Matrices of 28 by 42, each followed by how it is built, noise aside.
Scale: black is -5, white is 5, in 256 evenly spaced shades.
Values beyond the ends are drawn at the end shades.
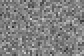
noise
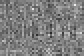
low rank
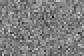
noise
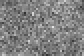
smooth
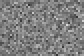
noise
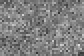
smooth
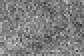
smooth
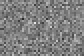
low rank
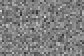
blocks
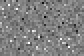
sparse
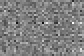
low rank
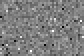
sparse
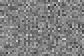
low rank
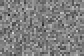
noise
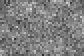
smooth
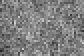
smooth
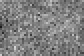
smooth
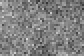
smooth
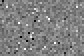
sparse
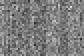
blocks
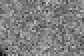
smooth
